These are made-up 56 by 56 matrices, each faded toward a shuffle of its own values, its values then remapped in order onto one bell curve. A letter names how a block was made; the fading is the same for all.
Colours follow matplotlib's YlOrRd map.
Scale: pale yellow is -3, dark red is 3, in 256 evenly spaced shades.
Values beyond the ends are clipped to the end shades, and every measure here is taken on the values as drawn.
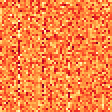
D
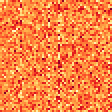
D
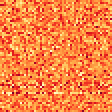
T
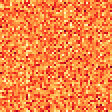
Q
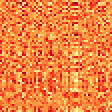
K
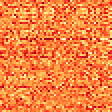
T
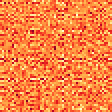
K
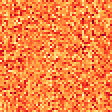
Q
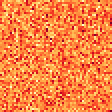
Q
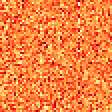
Q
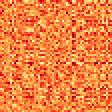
K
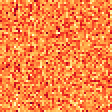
Q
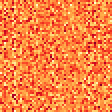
D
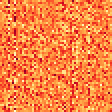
D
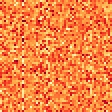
D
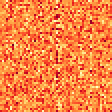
D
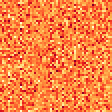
D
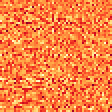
T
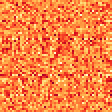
T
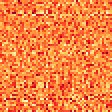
T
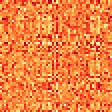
K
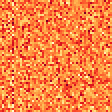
D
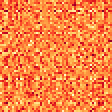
K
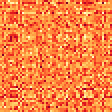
K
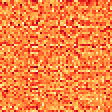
K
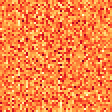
D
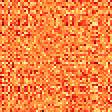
K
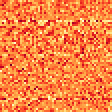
T
